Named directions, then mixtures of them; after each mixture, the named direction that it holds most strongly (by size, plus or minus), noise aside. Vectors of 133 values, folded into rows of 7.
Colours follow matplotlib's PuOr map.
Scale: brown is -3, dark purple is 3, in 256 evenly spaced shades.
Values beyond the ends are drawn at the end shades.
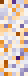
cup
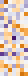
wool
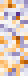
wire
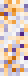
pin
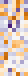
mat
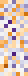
cup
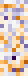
wire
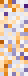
cup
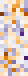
pin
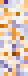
wool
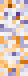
wire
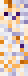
wire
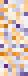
wool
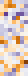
wire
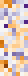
cup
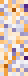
pin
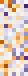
cup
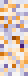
wool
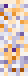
pin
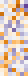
mat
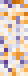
wire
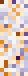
cup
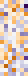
pin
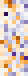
wire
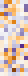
pin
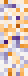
wire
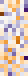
pin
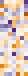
mat
